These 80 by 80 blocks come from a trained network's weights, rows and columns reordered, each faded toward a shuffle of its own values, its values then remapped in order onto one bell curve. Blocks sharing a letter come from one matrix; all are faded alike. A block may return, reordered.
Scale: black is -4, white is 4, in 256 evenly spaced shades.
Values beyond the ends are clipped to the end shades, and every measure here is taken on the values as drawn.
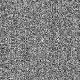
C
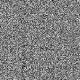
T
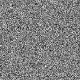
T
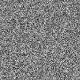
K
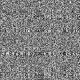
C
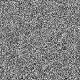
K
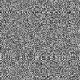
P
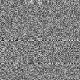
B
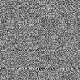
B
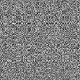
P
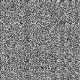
C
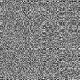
P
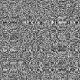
B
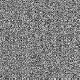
C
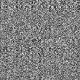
C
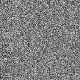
K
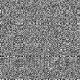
P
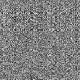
C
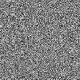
K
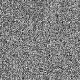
K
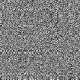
P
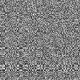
P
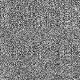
C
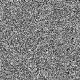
T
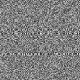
B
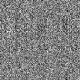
C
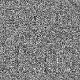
T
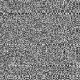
P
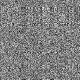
C
